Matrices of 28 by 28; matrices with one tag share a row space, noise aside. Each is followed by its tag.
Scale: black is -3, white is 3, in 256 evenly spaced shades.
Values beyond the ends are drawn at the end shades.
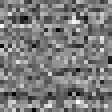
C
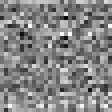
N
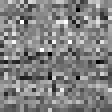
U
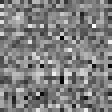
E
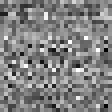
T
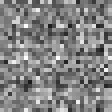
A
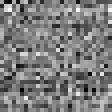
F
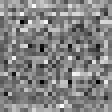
T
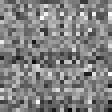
E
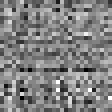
F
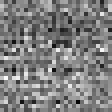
U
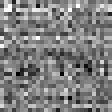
F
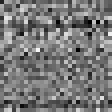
F
